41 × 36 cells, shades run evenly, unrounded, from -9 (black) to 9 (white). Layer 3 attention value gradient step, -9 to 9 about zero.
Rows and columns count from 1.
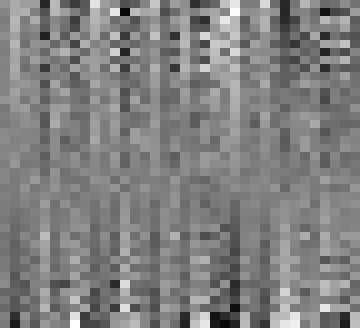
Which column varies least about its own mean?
1
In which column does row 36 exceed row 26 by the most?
13
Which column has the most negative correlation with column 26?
32
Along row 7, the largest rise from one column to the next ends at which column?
14
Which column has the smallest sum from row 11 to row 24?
5
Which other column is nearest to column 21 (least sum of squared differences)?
8
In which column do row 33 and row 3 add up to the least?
29
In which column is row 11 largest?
24
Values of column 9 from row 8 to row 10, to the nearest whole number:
2 0 1
